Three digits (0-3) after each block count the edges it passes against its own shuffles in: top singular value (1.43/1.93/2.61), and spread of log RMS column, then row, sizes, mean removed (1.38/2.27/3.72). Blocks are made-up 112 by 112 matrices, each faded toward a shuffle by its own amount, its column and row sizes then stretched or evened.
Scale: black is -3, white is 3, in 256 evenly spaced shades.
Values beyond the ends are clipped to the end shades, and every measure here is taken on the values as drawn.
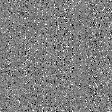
0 2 0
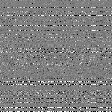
3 0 3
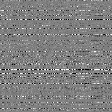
3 0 3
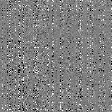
0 3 2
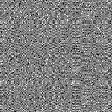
3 1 0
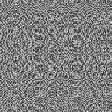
3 0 0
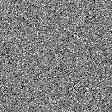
1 0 0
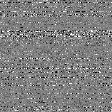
0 0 3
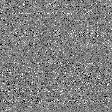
0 0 2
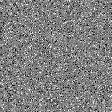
2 0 0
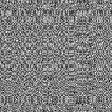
3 0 1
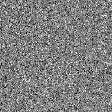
1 1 0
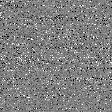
0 0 2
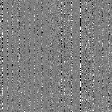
2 3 0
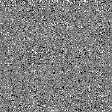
0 2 2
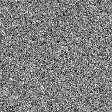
0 1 0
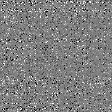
0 2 2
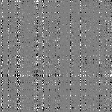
3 3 2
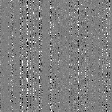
2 3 0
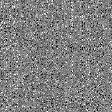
2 2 0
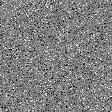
0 0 0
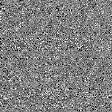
1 1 2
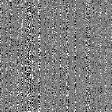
0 3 1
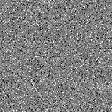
2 0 0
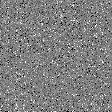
0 1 1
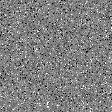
0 1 0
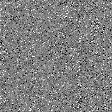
0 1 0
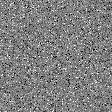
0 0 0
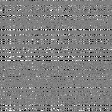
3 1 3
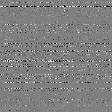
2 1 3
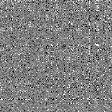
2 2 2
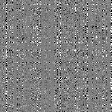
2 3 2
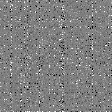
1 2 2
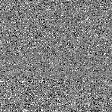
0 0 2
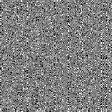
2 2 0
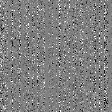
0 3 0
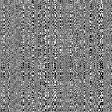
3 3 1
